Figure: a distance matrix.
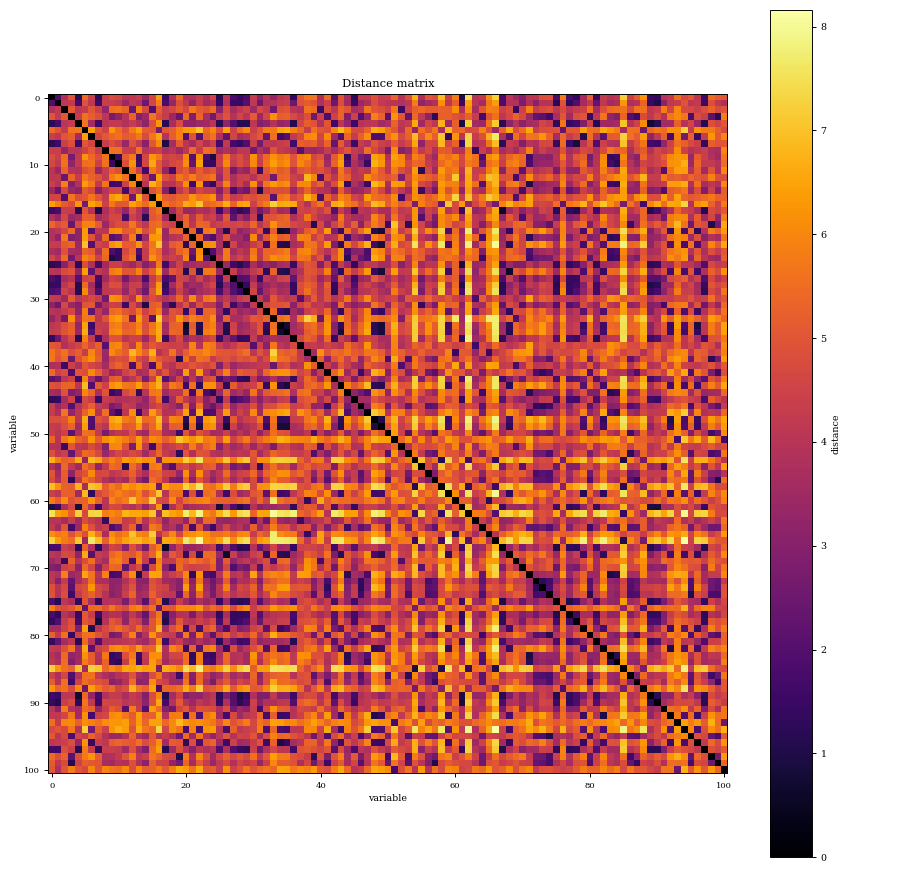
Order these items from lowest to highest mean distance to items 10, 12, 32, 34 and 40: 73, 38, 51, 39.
73, 39, 38, 51
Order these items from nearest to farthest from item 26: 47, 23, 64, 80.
64, 80, 23, 47
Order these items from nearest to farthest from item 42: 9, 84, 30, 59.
59, 30, 84, 9
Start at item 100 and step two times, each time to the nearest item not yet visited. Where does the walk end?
93
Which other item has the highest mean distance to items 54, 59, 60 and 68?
33
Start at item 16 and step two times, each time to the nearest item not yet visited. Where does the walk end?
76
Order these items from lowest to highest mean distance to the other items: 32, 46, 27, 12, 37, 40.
27, 46, 32, 40, 37, 12
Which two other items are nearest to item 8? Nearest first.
63, 37
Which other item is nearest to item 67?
17
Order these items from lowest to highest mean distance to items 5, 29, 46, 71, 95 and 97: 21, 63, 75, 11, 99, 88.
75, 21, 99, 11, 63, 88
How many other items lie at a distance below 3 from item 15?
6
